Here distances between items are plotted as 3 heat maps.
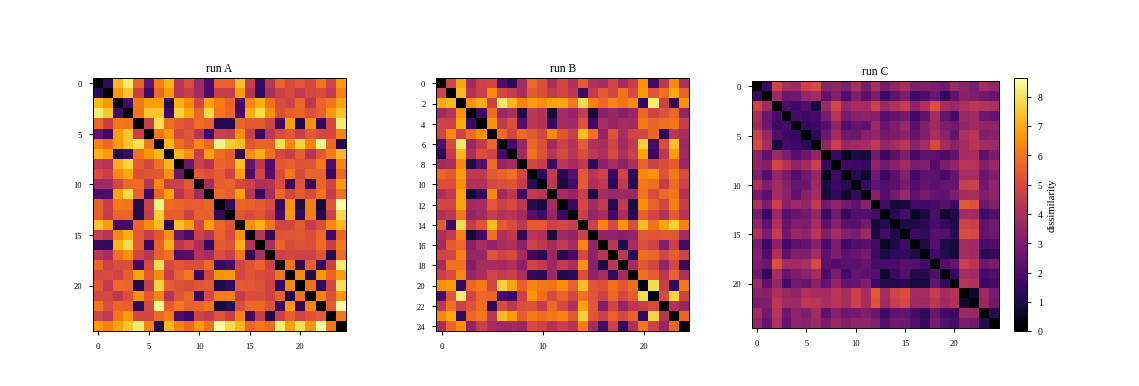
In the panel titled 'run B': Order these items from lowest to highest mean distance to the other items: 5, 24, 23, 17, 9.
17, 24, 9, 5, 23
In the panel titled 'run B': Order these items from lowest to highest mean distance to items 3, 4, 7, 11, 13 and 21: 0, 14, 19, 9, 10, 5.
0, 19, 10, 9, 14, 5
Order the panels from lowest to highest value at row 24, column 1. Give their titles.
run C, run B, run A
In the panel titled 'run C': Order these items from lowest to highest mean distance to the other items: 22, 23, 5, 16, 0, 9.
16, 9, 23, 5, 0, 22
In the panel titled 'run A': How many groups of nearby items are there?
6
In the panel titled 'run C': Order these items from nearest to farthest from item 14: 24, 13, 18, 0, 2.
13, 18, 24, 0, 2
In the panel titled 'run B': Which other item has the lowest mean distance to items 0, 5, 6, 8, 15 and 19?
3
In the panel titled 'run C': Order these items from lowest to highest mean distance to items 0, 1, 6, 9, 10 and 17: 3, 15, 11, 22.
11, 3, 15, 22
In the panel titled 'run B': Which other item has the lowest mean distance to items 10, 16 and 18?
24
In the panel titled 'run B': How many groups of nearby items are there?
7
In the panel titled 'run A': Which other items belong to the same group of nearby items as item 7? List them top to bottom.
2, 3, 14
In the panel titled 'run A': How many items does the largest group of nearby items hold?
6
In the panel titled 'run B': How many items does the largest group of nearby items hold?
6
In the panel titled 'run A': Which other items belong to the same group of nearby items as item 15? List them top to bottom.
8, 9, 17, 23
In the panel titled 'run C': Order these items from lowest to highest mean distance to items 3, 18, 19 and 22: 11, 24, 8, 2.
24, 11, 8, 2
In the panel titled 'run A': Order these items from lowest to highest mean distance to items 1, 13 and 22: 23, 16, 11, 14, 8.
16, 11, 23, 8, 14
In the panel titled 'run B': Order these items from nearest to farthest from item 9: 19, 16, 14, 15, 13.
19, 13, 15, 16, 14
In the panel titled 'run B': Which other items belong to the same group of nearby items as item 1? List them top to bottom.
14
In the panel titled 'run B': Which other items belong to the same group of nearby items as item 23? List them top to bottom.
2, 20
